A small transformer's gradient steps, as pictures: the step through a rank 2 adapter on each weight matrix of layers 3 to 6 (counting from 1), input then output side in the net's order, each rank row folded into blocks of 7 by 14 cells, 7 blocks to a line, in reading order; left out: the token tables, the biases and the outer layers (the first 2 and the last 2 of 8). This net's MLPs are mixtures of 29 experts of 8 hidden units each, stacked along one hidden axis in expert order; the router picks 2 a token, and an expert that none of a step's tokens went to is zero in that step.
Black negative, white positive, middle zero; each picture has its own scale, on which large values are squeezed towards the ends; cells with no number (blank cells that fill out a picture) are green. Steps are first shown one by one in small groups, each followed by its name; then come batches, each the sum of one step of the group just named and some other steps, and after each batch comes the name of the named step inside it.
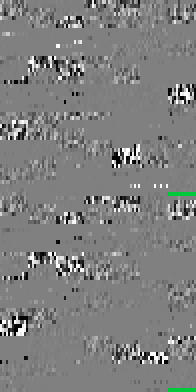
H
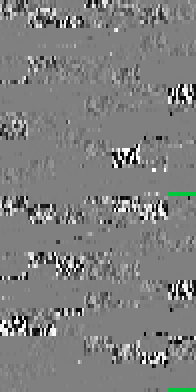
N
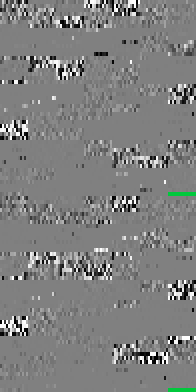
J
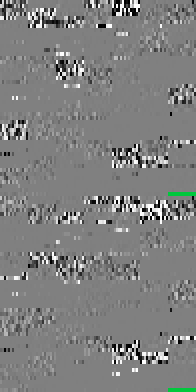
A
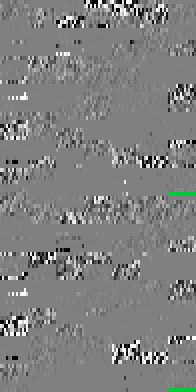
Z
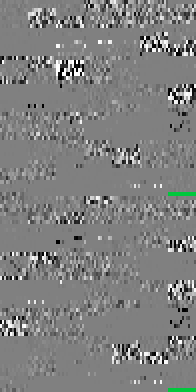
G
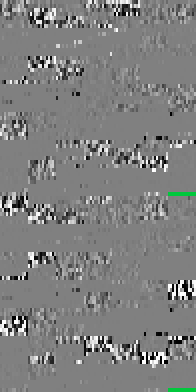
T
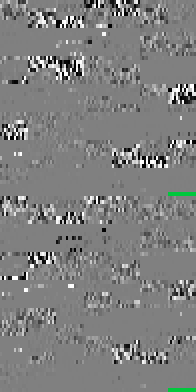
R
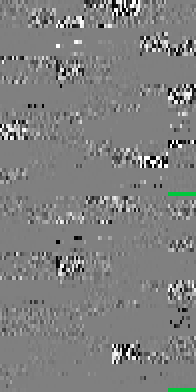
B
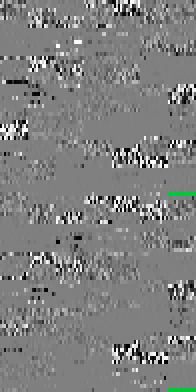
A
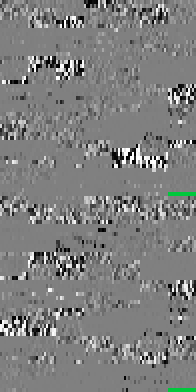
N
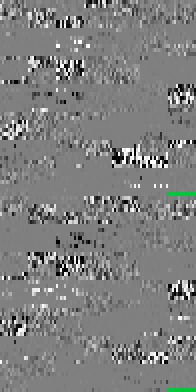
H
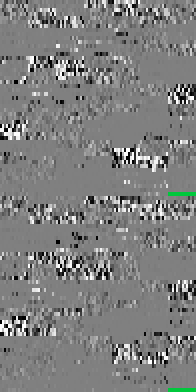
N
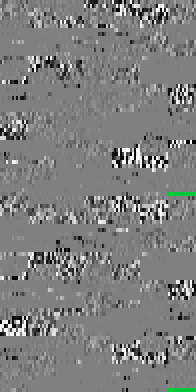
N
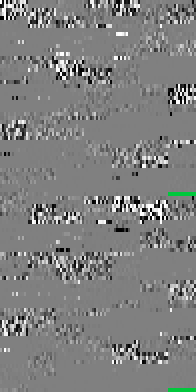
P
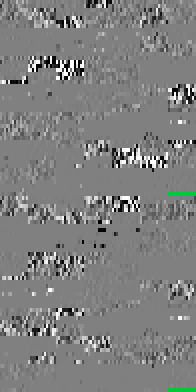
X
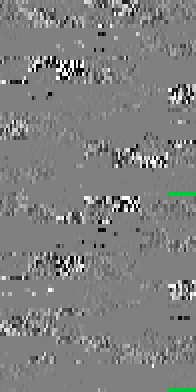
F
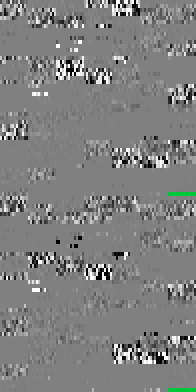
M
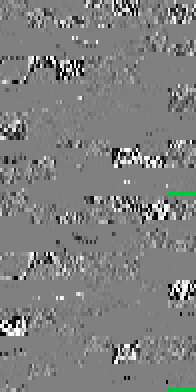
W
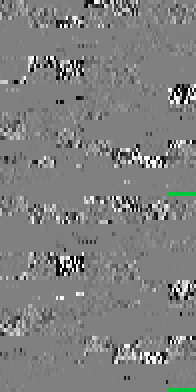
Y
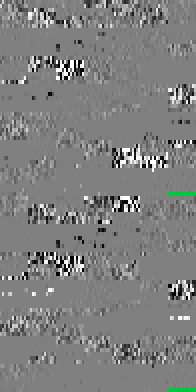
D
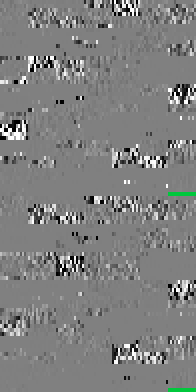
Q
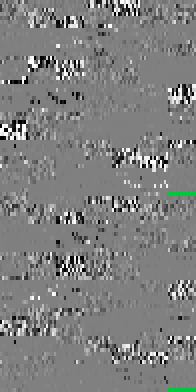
Q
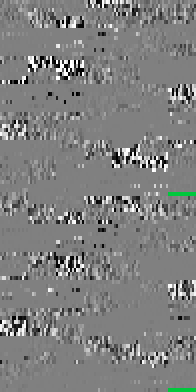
F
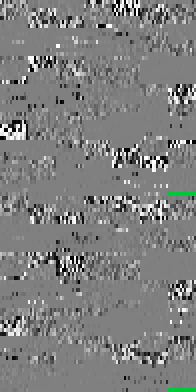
Q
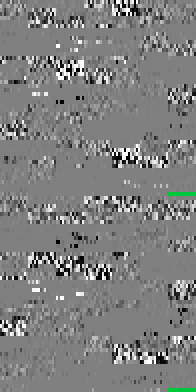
M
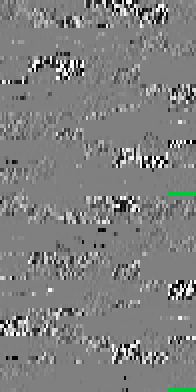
X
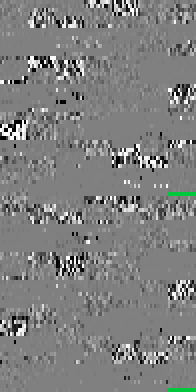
Q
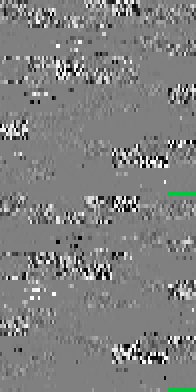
M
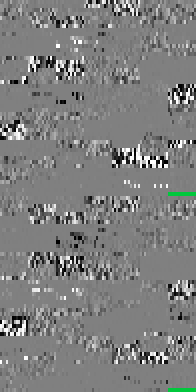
Q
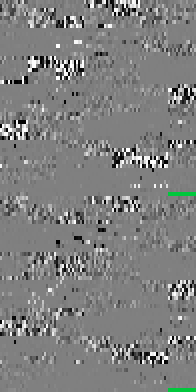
X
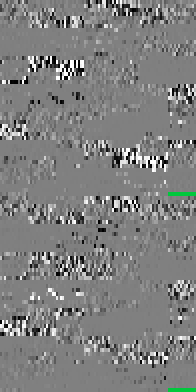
X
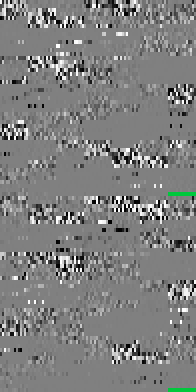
P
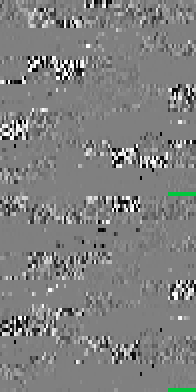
X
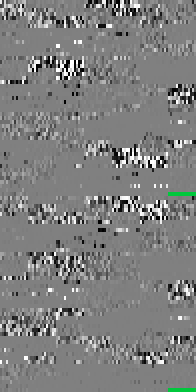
X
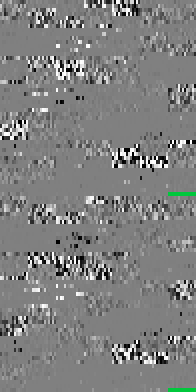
M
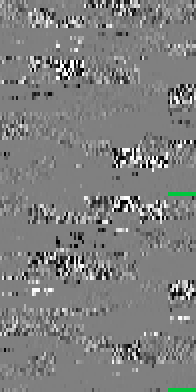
D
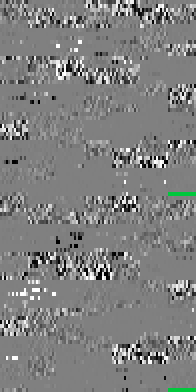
M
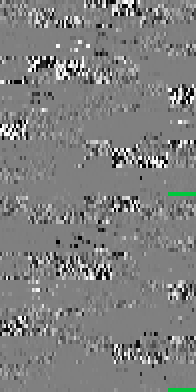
M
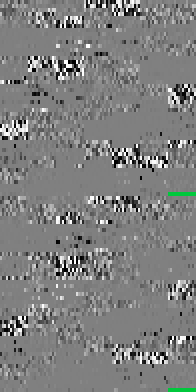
Y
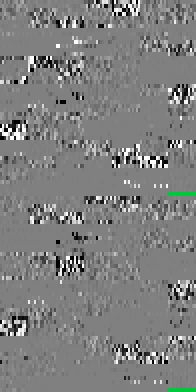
Q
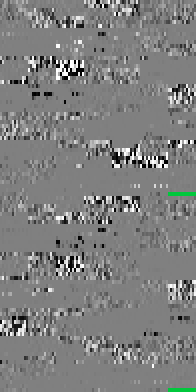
F
